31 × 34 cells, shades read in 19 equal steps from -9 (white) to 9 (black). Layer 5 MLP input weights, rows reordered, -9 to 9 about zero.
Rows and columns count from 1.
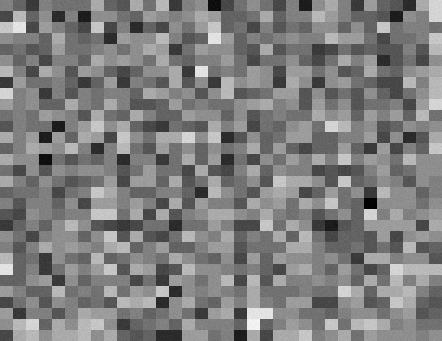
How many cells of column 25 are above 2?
7
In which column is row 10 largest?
32
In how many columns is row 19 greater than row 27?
17
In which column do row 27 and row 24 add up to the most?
4
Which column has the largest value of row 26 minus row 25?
1
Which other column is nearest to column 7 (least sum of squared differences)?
3
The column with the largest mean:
19
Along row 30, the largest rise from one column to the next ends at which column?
21
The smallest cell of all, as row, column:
30, 20
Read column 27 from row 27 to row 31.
-6 -1 0 1 -3
